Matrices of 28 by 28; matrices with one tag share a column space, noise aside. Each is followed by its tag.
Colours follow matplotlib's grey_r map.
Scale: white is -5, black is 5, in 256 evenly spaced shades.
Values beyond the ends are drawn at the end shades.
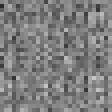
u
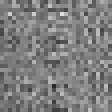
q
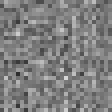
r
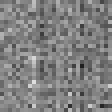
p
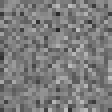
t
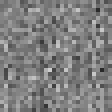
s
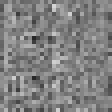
u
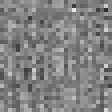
s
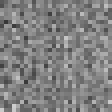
t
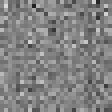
q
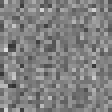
s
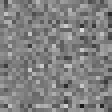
p
